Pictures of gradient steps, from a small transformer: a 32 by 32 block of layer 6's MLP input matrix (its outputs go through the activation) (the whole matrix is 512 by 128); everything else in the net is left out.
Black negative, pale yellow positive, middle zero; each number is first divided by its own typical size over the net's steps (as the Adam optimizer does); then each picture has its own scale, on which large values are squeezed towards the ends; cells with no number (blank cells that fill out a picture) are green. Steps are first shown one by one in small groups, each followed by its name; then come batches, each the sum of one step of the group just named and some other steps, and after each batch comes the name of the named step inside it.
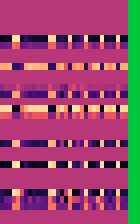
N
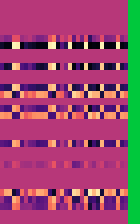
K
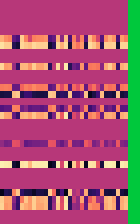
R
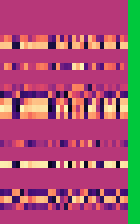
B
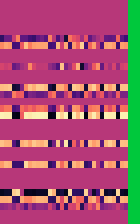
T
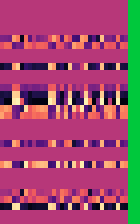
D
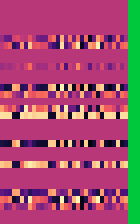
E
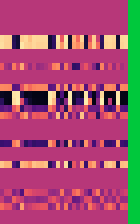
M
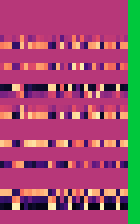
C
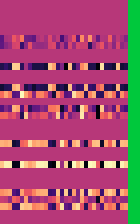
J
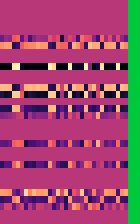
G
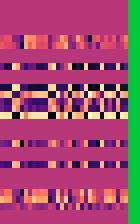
K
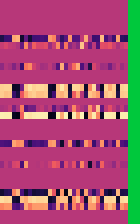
T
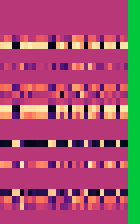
B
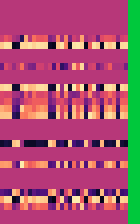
B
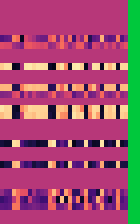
N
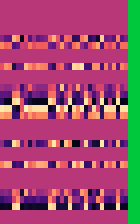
D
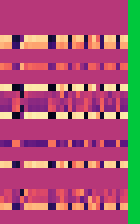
M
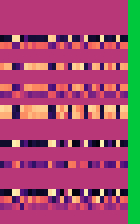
N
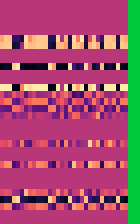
G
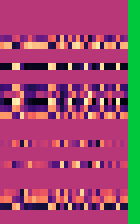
D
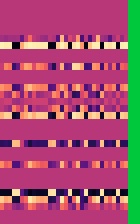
E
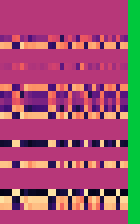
R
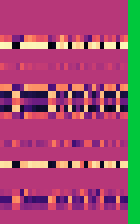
M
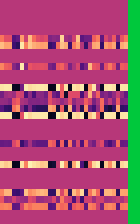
M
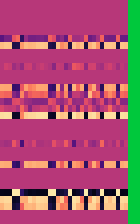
T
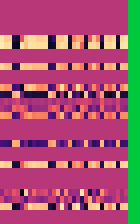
M
